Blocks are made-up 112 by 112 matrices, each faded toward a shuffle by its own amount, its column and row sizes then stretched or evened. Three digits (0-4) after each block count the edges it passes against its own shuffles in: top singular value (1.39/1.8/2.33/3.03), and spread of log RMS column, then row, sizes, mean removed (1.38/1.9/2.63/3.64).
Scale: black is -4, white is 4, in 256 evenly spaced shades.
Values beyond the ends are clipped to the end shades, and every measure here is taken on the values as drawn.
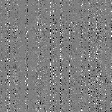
2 4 2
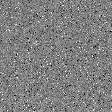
0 1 0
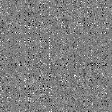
0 3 2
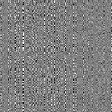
4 4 1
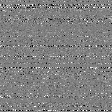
2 0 4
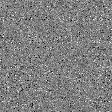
0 0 2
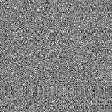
3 0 1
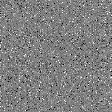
2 1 0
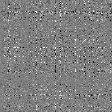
1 3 3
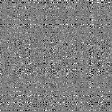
1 3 4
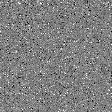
1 1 1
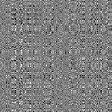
4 4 2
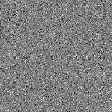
2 1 0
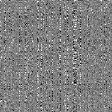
3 4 1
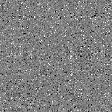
2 1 1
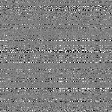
3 1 4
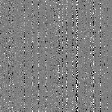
3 4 1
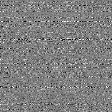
2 0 4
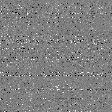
1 1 3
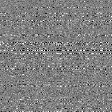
3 1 4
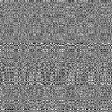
4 2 4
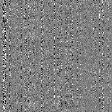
2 4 1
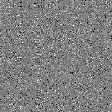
2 1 1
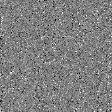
0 2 0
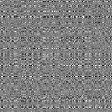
4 2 4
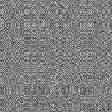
4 1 0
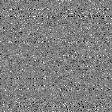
2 1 3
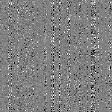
3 4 0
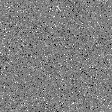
0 0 1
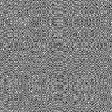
4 0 1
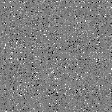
1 2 2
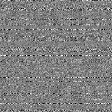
3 0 4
